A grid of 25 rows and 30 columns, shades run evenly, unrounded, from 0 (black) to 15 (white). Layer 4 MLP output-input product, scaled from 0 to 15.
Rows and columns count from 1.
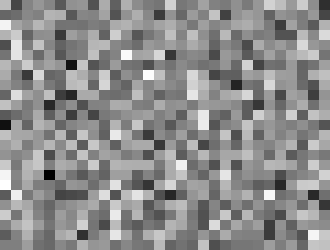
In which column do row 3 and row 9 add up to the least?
29
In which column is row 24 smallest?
8
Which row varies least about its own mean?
25
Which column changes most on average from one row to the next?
1
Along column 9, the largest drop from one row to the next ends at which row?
7
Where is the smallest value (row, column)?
18, 5
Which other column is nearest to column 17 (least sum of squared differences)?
3
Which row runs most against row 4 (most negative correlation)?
2
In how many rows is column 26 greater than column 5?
14
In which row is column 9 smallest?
12
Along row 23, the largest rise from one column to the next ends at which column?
20
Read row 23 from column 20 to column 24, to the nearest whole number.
13 7 10 8 9
